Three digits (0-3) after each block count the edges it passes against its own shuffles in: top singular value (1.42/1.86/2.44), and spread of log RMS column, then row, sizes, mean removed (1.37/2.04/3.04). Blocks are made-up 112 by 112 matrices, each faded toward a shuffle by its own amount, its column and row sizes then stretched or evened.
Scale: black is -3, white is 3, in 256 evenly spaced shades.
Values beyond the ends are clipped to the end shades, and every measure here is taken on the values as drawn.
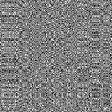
3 2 0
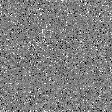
1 1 2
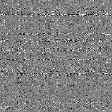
2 2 3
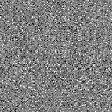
3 0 1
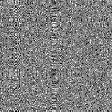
3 2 0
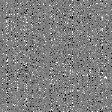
1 3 1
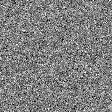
0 0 0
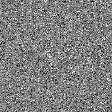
1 1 1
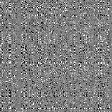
3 3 2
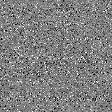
1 0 2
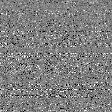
1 0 3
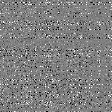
1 2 3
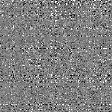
2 2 3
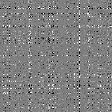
2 3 3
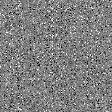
0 2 0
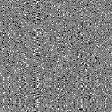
3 2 0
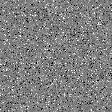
0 0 1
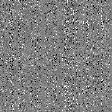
0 3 1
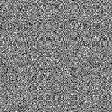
3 0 0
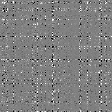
2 3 3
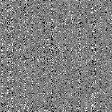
0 3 2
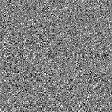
2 1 1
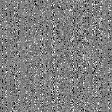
2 3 0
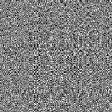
3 2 1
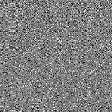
3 0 1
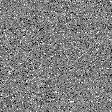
0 0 1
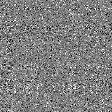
1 1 2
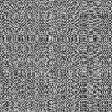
3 2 1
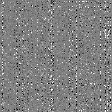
0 3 1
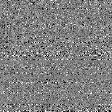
1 1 3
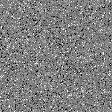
0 1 0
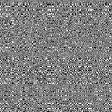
3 1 3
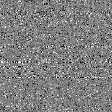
2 0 2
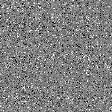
0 1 2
